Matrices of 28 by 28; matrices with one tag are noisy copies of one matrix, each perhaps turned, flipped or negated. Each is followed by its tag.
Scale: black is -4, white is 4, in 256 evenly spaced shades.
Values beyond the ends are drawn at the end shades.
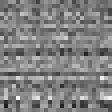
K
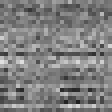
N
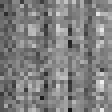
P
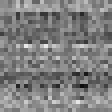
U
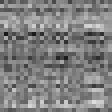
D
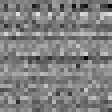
K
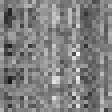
D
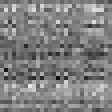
D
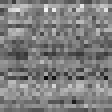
D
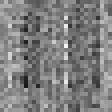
U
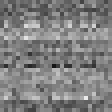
U
